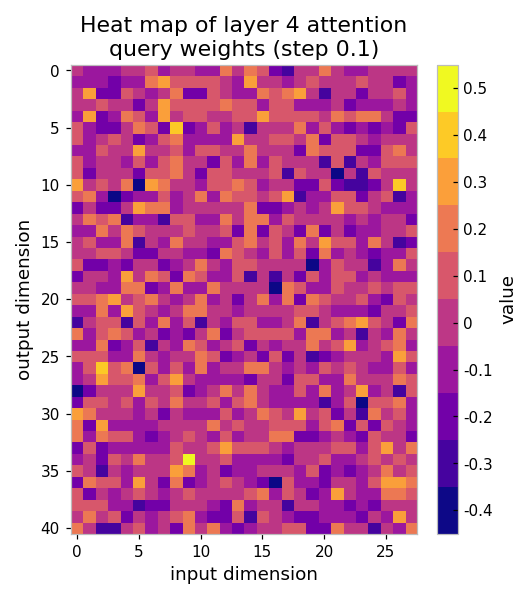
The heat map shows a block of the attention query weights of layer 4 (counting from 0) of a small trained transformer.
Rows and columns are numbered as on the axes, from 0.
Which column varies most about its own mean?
5
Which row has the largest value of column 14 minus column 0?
28
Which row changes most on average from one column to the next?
22
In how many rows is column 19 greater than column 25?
11
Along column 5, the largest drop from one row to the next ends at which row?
26
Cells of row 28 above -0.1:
18
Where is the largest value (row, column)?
34, 9
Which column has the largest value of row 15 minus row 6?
20
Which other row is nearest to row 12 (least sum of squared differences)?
1
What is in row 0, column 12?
0.2
